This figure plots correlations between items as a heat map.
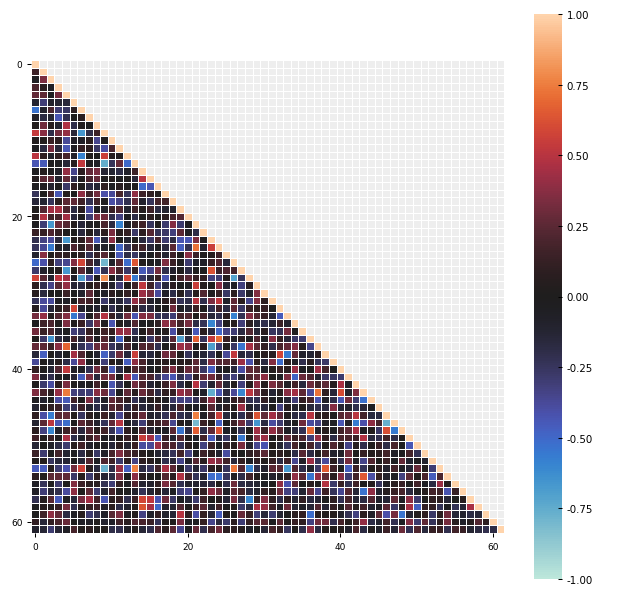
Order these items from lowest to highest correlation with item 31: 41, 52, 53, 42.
41, 52, 53, 42
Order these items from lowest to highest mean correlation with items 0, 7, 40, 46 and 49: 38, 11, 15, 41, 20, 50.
50, 11, 20, 38, 15, 41
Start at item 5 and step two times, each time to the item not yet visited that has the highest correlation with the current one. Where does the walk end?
38
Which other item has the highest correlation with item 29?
46
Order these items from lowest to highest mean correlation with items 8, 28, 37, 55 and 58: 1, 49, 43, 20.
1, 20, 49, 43
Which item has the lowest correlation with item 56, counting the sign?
43
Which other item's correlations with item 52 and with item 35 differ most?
24
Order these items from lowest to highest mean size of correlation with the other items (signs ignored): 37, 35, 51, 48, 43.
51, 35, 48, 37, 43
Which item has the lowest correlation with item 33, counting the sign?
53
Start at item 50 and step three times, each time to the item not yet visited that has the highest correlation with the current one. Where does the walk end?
23
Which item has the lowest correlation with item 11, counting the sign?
21
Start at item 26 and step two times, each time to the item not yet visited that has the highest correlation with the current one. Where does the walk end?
13
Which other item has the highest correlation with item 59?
19
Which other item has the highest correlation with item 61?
36
